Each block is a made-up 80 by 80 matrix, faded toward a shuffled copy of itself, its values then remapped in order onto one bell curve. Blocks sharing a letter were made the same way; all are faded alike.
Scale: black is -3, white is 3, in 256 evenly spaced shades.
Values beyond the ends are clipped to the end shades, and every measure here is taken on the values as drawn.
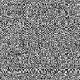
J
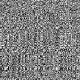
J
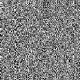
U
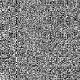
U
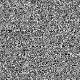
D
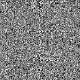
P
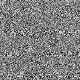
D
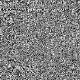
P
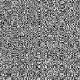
J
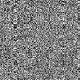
U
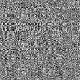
J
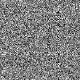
P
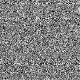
D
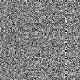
U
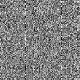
U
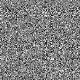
P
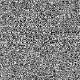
P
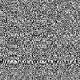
J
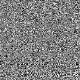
P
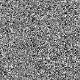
P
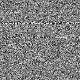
D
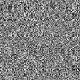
J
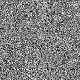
D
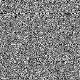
D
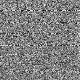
D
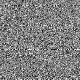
D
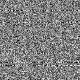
D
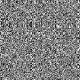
U
